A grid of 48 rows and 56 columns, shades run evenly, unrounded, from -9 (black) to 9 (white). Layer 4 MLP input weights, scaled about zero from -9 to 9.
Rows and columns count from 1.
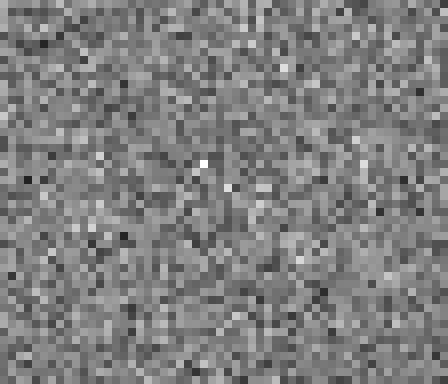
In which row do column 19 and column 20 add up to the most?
48
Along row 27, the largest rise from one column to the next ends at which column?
25
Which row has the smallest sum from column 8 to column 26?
44
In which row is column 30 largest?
40
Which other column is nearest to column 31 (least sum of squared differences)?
30
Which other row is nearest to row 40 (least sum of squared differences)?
15
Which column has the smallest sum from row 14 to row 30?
28
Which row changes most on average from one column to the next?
2
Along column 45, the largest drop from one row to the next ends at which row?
6
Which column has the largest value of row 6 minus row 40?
32
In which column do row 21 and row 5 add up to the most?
26
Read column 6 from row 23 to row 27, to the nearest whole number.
-5 2 5 2 -1
